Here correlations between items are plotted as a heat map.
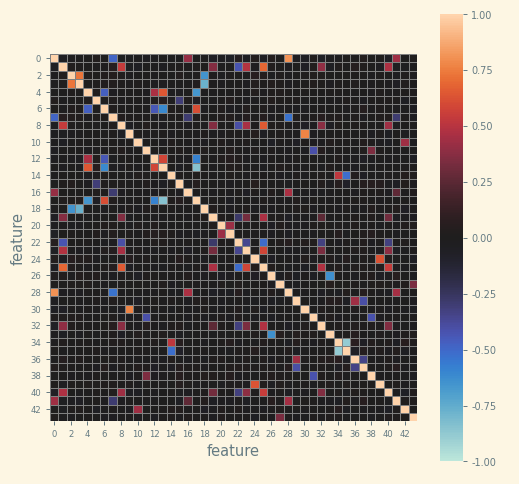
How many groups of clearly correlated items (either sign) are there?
14
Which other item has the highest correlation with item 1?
25
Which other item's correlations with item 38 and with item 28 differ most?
0
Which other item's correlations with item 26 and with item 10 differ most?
33
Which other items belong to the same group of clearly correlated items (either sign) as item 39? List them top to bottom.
24
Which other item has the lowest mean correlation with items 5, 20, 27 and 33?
26
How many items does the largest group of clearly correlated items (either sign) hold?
8
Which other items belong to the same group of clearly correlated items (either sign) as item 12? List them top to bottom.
4, 6, 13, 17
